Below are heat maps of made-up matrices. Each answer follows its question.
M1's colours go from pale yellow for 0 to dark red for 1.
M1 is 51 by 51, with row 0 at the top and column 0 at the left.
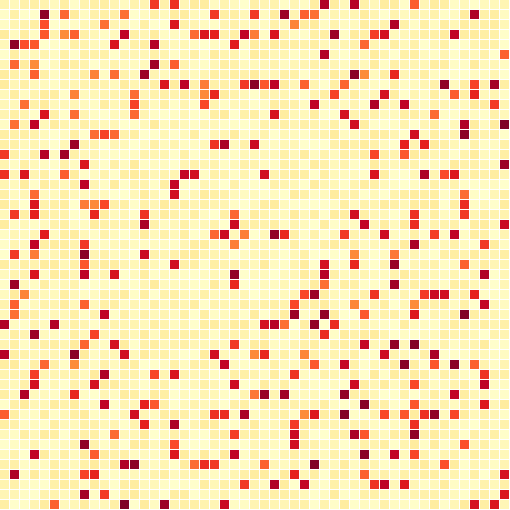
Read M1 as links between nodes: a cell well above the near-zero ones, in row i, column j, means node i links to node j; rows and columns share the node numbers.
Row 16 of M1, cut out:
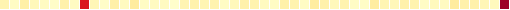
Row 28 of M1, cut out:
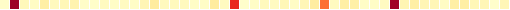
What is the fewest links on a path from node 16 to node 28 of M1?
4
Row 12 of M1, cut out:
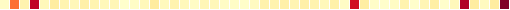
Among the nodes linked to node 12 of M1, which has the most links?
node 3
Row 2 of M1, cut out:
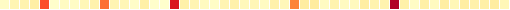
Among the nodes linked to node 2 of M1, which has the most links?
node 17
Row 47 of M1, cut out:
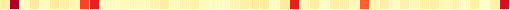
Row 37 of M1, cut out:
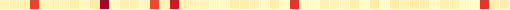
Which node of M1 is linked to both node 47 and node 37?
node 29
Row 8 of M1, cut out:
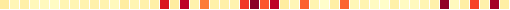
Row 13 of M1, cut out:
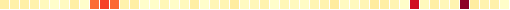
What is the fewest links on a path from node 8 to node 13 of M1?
3
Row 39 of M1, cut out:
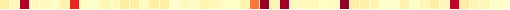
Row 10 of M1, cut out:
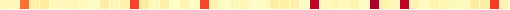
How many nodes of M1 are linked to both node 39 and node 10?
1
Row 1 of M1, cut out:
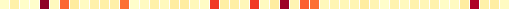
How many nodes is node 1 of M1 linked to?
9
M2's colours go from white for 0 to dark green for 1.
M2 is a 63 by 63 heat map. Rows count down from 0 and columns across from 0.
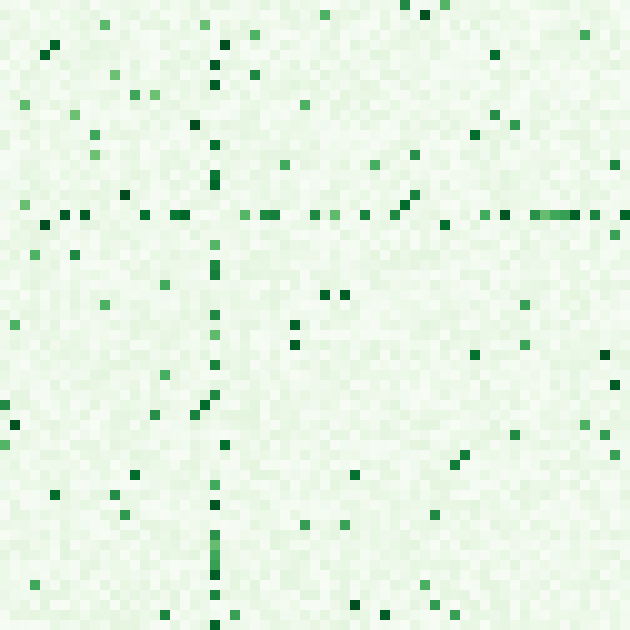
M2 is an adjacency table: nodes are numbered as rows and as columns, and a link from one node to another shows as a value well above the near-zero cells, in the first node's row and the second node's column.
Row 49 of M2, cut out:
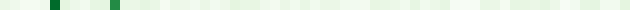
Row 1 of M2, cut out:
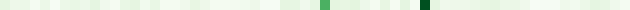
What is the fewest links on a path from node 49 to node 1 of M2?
7
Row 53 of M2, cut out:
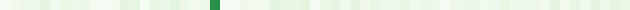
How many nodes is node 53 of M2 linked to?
1
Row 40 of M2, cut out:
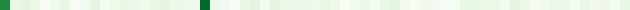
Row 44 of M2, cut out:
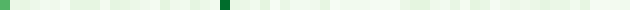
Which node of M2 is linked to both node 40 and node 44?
node 0
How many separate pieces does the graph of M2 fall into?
4
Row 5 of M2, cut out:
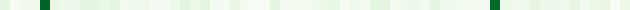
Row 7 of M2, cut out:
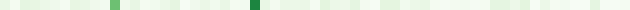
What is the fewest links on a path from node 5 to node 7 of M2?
3
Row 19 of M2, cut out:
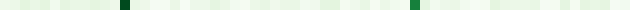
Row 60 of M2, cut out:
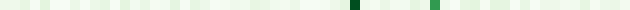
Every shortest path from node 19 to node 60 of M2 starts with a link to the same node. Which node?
node 12
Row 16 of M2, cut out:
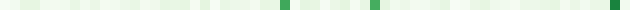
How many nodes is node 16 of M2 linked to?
3
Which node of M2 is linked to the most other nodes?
node 21
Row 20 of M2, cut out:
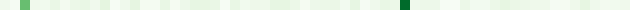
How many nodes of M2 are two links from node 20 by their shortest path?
2
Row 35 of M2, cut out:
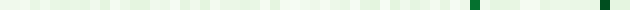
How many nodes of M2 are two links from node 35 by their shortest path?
2
